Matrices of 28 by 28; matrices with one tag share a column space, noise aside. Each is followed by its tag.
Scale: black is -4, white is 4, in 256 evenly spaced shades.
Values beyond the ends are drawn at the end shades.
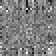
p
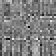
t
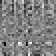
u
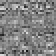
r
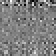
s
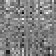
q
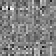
p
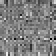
t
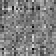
p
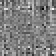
p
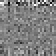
s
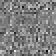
r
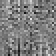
q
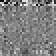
s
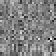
t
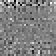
s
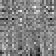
q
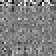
s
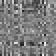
u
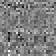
r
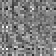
p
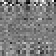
s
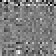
s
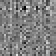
p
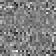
r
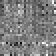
u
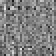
p
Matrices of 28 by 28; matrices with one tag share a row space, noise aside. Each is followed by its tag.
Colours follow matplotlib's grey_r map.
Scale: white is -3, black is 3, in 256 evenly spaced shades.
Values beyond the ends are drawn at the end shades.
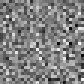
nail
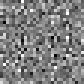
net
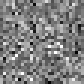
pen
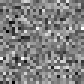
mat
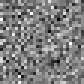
net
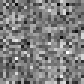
mat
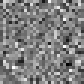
nail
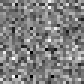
pen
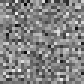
mat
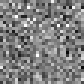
mat
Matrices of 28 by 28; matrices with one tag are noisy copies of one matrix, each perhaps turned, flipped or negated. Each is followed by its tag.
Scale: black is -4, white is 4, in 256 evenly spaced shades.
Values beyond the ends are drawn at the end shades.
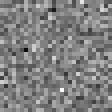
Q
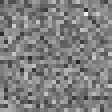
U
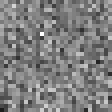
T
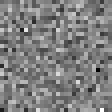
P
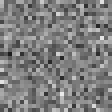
Q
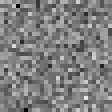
U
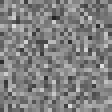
U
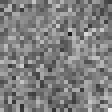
T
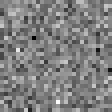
Q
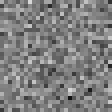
P
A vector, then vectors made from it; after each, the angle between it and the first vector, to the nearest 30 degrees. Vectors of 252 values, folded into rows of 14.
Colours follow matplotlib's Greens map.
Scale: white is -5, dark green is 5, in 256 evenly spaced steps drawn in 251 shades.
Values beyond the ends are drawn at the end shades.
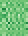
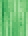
90 degrees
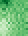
60 degrees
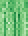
120 degrees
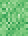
30 degrees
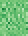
30 degrees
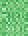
150 degrees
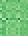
90 degrees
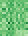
30 degrees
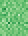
30 degrees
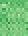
30 degrees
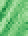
60 degrees
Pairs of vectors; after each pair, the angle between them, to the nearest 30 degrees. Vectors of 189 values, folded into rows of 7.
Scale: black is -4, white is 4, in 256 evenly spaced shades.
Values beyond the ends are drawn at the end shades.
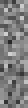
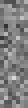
60 degrees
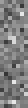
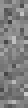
30 degrees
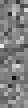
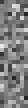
60 degrees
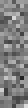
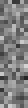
90 degrees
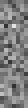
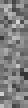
60 degrees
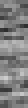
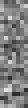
120 degrees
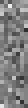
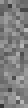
150 degrees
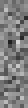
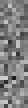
60 degrees
